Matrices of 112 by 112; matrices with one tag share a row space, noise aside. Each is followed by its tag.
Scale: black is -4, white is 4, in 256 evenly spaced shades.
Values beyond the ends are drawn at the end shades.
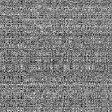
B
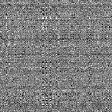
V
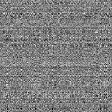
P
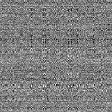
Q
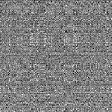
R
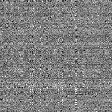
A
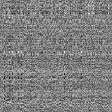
B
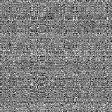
R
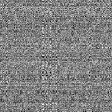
V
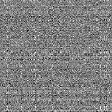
P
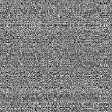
P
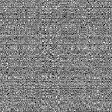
V
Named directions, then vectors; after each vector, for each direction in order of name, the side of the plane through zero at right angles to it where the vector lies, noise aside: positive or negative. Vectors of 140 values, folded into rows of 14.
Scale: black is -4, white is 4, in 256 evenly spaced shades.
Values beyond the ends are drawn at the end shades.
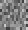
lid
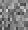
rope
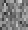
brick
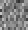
negative, positive, negative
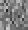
positive, negative, negative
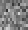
negative, negative, negative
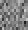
positive, negative, positive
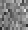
positive, positive, positive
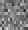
negative, negative, negative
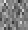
negative, positive, positive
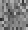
positive, positive, positive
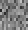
positive, positive, negative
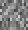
negative, negative, positive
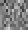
positive, negative, negative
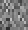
negative, positive, positive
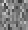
negative, positive, positive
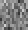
negative, positive, positive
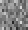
negative, negative, positive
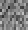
positive, positive, negative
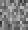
negative, negative, positive
